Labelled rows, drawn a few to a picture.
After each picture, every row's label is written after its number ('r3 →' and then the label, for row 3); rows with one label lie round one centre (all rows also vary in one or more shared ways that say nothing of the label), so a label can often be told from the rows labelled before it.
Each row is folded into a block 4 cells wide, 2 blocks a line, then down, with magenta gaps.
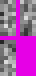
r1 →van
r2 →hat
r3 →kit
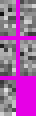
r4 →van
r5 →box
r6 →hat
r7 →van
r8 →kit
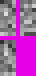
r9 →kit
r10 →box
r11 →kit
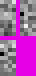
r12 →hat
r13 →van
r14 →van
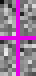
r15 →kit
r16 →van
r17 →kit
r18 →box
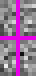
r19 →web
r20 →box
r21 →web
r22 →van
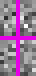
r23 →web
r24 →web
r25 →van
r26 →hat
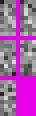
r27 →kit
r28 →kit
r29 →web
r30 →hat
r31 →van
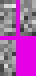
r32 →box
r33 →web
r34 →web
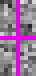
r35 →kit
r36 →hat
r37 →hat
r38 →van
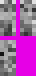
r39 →hat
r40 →hat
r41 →van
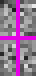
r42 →kit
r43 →box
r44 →van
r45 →web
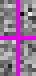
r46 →box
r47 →van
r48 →hat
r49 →kit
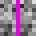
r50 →hat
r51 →hat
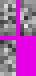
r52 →van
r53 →web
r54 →kit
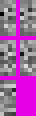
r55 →van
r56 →van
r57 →van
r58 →van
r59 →box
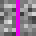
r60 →box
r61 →van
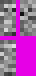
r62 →box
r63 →van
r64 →box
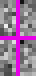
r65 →web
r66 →kit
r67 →hat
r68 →kit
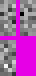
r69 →van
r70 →van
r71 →web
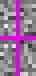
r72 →van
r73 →box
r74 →box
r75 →kit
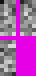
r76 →kit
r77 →kit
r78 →box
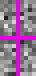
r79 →web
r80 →van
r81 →box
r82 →kit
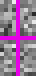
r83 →hat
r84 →web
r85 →box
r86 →box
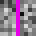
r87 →kit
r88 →van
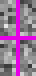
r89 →van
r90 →kit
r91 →hat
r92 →kit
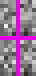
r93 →web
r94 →hat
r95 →web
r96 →hat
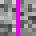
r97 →hat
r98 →van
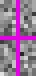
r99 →hat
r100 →web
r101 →kit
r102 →van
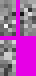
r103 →web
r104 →van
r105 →hat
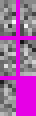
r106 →web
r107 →web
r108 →van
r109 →kit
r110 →kit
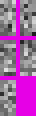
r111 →hat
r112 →web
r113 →box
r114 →kit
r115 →van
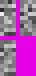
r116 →box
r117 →van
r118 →box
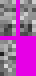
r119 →hat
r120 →hat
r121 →van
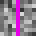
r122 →kit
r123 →box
